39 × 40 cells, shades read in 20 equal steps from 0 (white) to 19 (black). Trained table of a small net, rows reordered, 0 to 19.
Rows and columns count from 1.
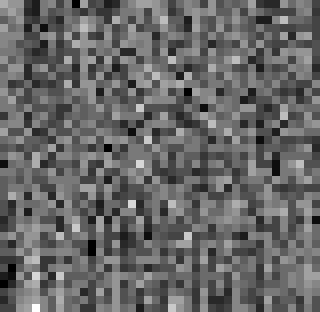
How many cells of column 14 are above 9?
28
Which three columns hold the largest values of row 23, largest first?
14, 22, 19
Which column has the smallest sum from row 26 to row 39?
5
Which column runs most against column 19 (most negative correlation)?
10
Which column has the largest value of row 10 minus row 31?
23
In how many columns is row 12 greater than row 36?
18
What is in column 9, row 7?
13
